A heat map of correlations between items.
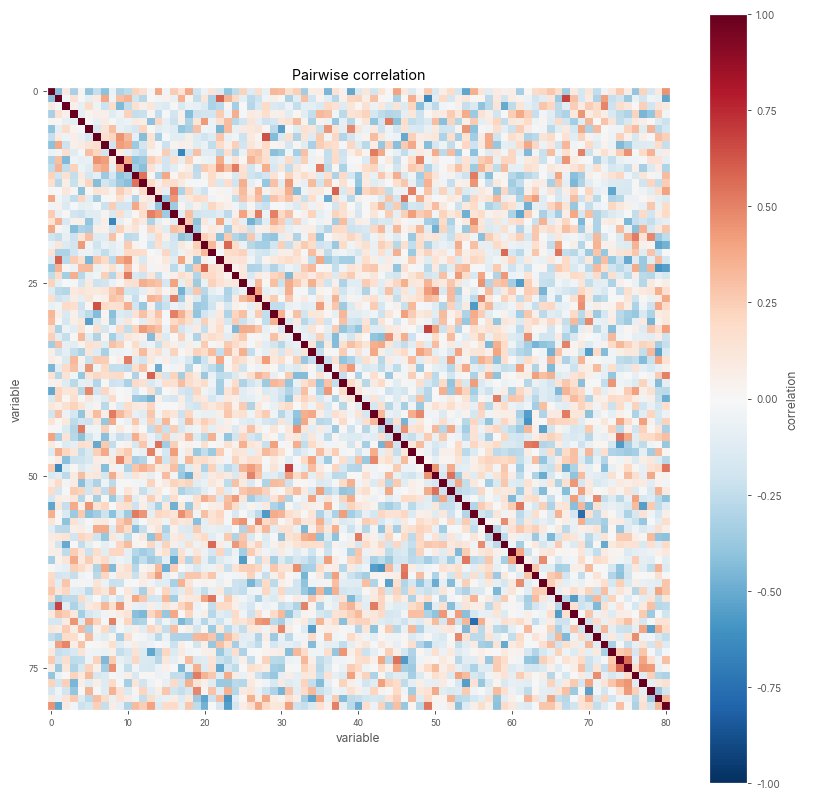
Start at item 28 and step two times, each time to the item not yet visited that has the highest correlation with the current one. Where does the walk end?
9
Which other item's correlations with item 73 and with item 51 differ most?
13
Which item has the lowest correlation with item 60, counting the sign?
53
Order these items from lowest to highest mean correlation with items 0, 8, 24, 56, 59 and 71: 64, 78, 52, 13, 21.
64, 78, 13, 52, 21
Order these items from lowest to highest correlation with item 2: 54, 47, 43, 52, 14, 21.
21, 54, 14, 52, 43, 47
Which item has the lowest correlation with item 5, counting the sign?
30
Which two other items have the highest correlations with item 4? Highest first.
44, 20
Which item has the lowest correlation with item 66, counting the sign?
68
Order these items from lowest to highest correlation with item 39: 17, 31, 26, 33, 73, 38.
31, 17, 26, 73, 38, 33
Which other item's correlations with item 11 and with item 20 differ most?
80
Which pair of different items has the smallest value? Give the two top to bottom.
55, 69
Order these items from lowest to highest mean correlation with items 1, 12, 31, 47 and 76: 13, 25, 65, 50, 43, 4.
65, 43, 4, 50, 25, 13
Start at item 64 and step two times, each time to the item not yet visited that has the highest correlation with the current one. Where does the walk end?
54
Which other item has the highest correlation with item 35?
10
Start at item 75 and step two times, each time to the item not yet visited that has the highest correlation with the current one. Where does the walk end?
45
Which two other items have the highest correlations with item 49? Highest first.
31, 80
